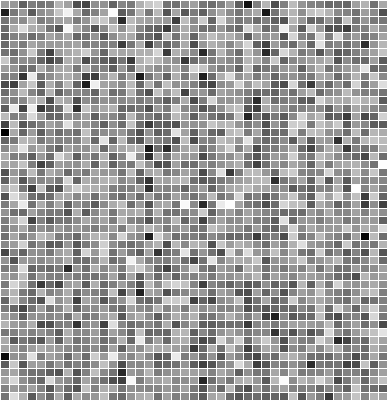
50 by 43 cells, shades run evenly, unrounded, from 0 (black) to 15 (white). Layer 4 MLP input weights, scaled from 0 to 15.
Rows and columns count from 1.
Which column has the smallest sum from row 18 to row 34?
17
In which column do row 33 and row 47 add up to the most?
15
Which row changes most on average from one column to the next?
11
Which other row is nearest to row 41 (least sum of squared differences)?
49
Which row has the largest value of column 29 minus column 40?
35
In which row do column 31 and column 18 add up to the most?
8
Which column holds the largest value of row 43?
16
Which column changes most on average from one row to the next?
23
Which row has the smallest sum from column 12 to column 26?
46
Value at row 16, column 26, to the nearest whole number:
11
